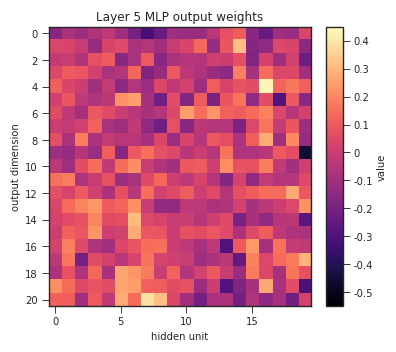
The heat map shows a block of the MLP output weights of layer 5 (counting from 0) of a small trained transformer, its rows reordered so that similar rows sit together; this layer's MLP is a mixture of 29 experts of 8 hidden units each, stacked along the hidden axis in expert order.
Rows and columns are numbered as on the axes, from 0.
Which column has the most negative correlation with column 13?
1
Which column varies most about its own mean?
19
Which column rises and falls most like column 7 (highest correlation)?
8
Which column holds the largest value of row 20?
7
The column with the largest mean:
6
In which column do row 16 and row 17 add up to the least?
13
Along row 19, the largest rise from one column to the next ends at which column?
16
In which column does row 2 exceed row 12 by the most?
4
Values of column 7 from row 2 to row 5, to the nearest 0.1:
0.1 -0.2 -0.1 -0.1
